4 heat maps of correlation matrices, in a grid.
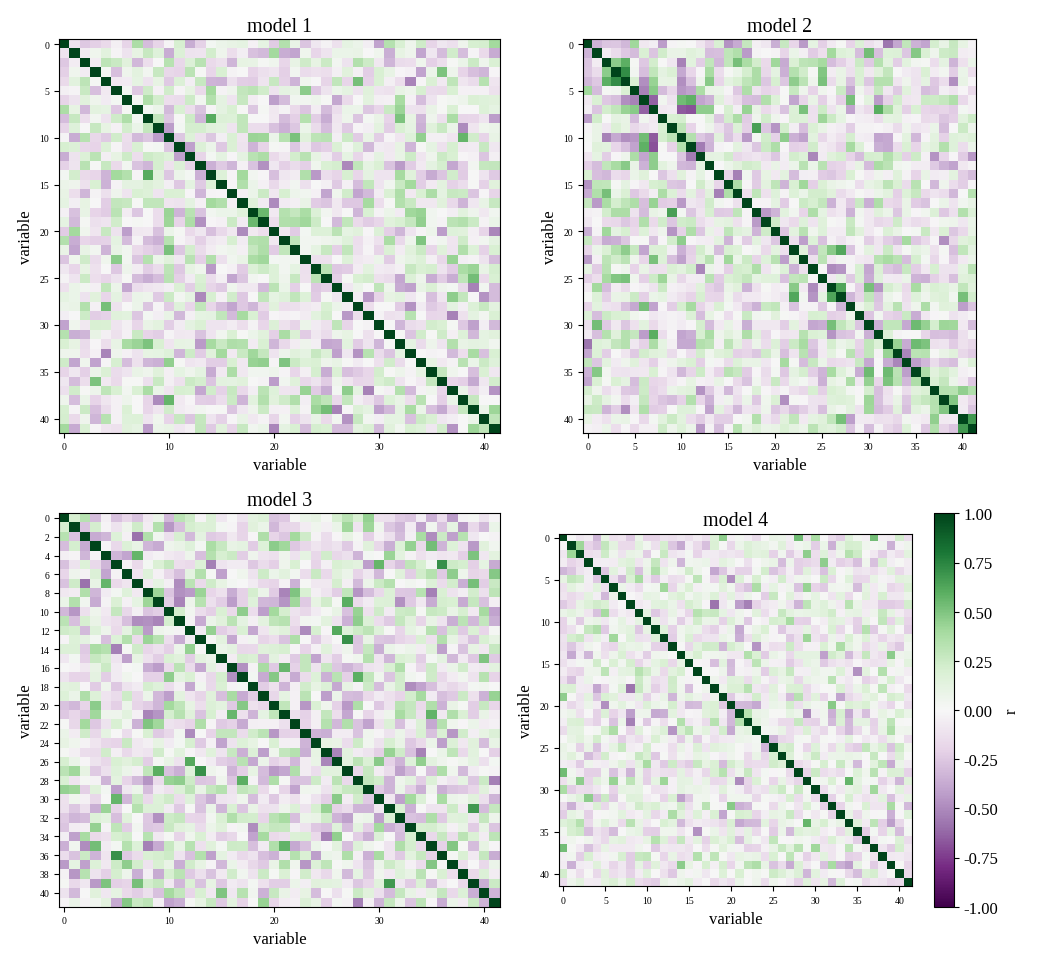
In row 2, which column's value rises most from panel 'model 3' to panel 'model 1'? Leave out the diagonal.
4
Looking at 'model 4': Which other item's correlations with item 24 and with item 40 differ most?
25
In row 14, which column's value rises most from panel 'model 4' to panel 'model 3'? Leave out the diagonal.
3
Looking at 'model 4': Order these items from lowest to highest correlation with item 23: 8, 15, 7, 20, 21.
20, 8, 7, 21, 15
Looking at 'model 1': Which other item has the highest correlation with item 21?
34
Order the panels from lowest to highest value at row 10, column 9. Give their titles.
model 1, model 3, model 4, model 2
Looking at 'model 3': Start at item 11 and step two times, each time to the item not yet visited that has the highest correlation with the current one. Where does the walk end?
17
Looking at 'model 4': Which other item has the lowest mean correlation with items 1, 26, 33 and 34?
39
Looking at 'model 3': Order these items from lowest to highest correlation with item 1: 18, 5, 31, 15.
31, 5, 15, 18
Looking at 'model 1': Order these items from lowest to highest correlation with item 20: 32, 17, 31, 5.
17, 32, 31, 5
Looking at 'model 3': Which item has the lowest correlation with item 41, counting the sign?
28
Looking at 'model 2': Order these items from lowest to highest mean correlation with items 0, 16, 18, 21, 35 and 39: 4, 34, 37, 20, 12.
20, 4, 12, 34, 37
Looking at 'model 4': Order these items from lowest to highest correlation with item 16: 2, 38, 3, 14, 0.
2, 0, 3, 14, 38
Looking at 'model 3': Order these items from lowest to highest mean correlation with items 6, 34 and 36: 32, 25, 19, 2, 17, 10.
25, 32, 17, 10, 19, 2
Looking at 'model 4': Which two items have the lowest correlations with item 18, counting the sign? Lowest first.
8, 4
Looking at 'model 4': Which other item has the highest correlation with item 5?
9
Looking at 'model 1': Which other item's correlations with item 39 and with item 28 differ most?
33
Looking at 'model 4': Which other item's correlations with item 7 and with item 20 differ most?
32
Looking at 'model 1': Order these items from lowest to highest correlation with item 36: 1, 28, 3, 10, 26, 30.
1, 28, 10, 26, 30, 3
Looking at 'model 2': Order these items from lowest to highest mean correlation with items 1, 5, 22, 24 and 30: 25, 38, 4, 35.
25, 4, 38, 35
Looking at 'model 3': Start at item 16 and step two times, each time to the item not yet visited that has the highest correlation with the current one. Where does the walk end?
35
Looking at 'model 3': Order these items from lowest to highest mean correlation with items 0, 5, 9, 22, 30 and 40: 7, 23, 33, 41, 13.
41, 7, 23, 33, 13
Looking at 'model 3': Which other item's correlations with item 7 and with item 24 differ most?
4
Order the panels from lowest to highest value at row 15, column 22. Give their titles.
model 3, model 4, model 1, model 2
